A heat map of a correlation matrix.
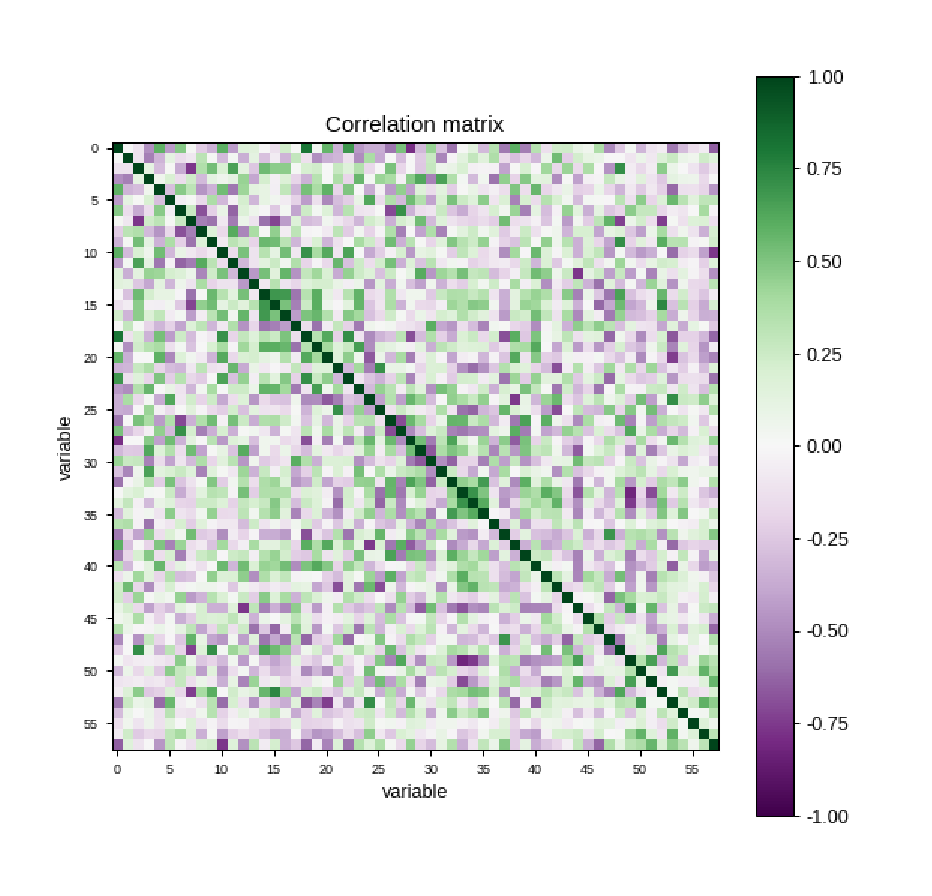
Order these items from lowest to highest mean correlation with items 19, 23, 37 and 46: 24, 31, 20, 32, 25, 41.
24, 41, 20, 32, 25, 31
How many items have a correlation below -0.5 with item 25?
3
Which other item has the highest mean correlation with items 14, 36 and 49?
43
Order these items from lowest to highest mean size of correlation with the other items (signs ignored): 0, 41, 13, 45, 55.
55, 45, 13, 41, 0
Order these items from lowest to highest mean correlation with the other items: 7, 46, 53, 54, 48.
7, 46, 53, 54, 48
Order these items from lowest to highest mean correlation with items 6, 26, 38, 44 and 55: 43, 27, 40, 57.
40, 57, 43, 27
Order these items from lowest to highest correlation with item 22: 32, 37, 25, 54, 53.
37, 53, 25, 32, 54
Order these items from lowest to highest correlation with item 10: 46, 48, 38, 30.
48, 30, 46, 38
